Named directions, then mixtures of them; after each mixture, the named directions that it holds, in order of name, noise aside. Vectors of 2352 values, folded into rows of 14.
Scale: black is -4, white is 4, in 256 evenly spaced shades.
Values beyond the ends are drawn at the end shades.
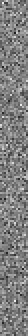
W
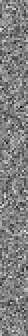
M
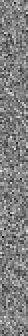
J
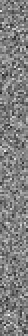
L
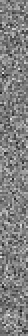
J, L.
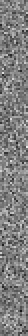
J, L.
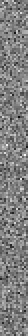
J, W.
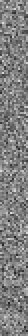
J, L, M.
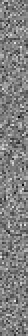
L, M, W.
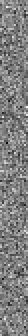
J, M, W.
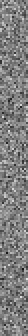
L, M, W.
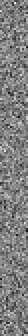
J, L.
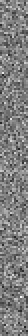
J, L, M.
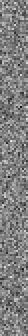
L, M, W.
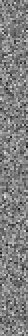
J, M.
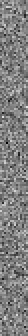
J, M, W.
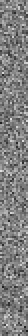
J, L, M.
